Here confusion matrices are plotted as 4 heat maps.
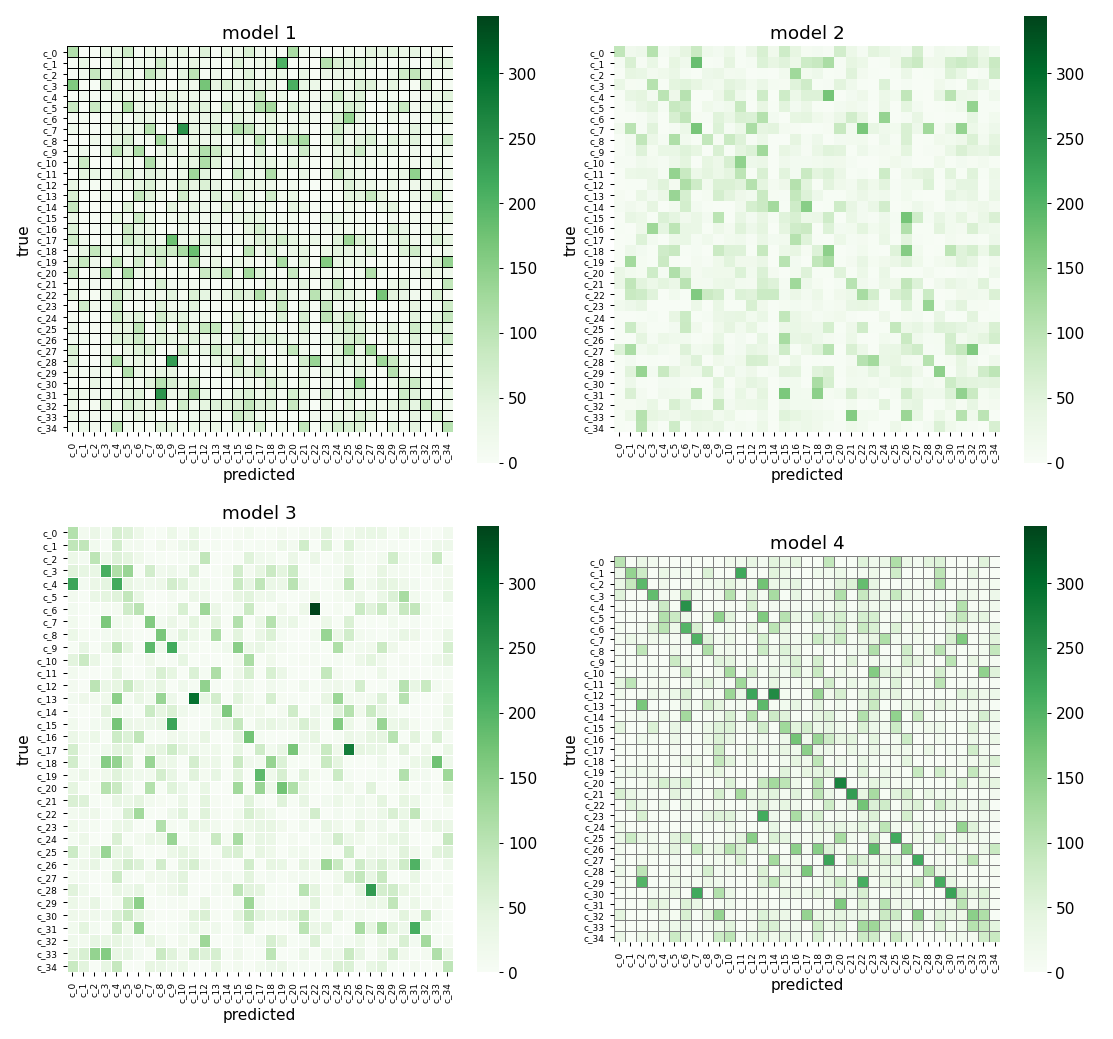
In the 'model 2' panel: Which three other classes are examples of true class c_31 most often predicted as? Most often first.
c_15, c_18, c_7
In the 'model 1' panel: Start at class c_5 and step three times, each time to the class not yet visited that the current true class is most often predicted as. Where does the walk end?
c_31
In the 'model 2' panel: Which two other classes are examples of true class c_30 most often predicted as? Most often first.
c_18, c_19
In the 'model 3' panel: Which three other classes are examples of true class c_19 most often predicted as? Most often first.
c_17, c_34, c_30
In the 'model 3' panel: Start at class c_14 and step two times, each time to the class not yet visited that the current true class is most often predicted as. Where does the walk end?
c_3
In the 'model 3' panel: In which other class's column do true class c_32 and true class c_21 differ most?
c_12
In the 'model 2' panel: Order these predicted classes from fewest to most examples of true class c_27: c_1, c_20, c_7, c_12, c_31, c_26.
c_20, c_7, c_12, c_26, c_31, c_1
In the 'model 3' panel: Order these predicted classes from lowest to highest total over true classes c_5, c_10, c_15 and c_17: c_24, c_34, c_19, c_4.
c_19, c_34, c_24, c_4
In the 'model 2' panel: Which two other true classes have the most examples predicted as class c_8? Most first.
c_22, c_29
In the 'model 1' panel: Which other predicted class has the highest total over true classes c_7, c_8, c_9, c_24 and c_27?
c_10
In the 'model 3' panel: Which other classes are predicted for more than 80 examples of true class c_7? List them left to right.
c_3, c_15, c_18
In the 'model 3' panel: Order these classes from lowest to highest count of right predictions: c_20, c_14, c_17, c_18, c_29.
c_17, c_29, c_20, c_18, c_14
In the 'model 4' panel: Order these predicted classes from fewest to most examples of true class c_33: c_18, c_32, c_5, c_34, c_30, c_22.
c_30, c_5, c_34, c_18, c_32, c_22
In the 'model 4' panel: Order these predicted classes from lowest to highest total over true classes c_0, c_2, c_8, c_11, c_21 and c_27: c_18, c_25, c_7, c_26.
c_7, c_18, c_26, c_25
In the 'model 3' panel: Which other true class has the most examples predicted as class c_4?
c_15
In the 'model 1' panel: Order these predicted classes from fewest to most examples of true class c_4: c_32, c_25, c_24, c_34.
c_32, c_25, c_34, c_24
